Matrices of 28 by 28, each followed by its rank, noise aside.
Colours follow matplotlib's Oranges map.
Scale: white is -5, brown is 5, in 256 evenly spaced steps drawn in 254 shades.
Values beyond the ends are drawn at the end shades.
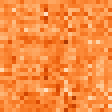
six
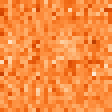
six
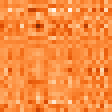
three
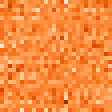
eight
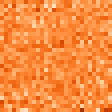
eight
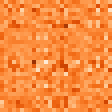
four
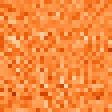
eight
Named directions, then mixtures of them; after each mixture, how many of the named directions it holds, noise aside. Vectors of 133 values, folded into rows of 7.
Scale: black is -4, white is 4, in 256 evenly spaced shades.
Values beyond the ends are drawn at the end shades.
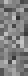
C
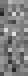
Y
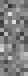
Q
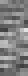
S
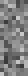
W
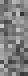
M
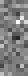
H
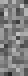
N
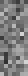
three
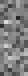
four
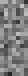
one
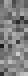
two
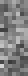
two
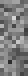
two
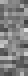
two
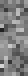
four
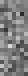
two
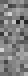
two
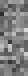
four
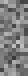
three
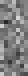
two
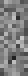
one
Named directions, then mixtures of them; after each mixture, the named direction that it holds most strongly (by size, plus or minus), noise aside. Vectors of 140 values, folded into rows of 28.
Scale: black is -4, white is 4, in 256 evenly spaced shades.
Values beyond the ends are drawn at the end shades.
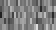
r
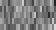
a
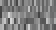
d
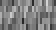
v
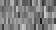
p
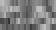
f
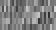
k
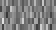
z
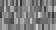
r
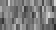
a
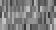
k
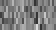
z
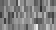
r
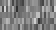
k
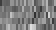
f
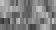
f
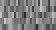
r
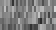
k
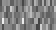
z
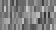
k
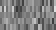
a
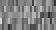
v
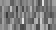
z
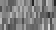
v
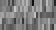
v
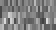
d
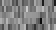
p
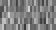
d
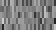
p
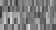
d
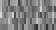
r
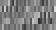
k
